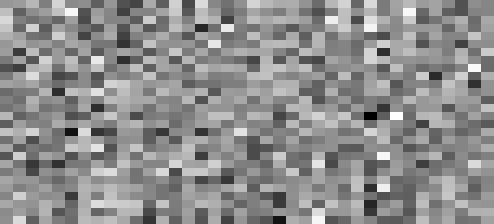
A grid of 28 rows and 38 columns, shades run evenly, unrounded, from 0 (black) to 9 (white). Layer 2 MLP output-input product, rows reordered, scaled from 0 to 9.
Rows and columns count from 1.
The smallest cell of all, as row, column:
15, 29
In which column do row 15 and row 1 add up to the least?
11
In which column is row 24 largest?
30
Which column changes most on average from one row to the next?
8
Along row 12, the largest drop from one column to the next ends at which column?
5
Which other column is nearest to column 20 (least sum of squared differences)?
27
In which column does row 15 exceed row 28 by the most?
31
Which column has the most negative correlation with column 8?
3
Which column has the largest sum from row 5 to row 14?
21
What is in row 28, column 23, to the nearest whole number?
6
